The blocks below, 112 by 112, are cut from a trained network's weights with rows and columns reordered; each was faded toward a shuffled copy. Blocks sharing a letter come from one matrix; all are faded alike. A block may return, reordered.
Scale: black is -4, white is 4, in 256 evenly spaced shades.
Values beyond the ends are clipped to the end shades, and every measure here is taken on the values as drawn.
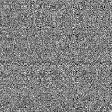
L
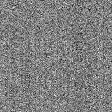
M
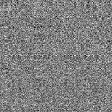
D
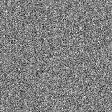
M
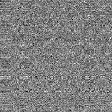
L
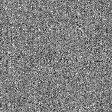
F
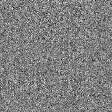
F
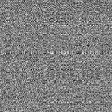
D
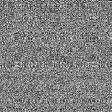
D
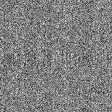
M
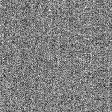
M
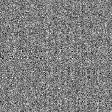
F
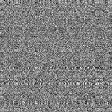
D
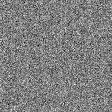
M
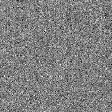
F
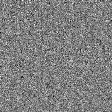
F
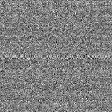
L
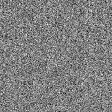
M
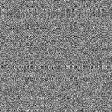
D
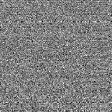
L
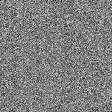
M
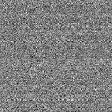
L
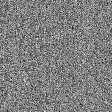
M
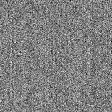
M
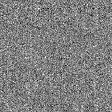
F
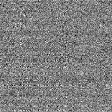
L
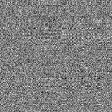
D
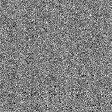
F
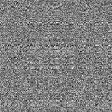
D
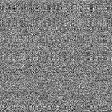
D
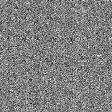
F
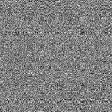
D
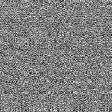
D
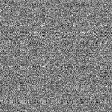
D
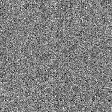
F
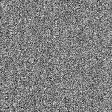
M
